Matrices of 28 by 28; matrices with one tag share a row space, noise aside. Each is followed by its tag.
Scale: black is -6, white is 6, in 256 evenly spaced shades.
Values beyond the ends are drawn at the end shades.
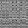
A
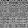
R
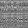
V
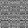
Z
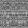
R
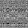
R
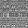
R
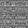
R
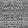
V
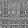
Z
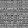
V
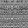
V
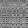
A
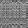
A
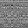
V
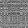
Z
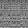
Z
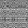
R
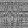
V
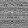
V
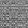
R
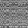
R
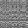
A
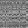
A
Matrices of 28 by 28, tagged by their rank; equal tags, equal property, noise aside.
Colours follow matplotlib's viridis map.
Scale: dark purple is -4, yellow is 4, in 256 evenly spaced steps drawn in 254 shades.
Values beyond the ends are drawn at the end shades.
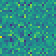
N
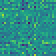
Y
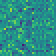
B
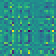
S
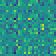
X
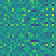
X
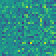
B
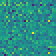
B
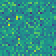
B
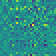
N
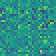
B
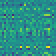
N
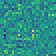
Y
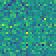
B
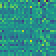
X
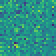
B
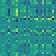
S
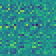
Y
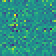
Y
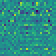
X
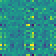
S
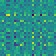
S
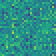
B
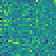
B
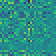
X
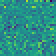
Y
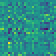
X
